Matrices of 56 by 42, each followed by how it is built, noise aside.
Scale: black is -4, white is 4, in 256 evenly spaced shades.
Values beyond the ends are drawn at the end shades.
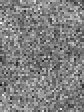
smooth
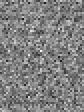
repeating columns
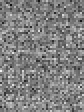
blocks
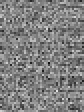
blocks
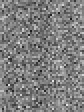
repeating rows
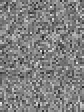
repeating columns
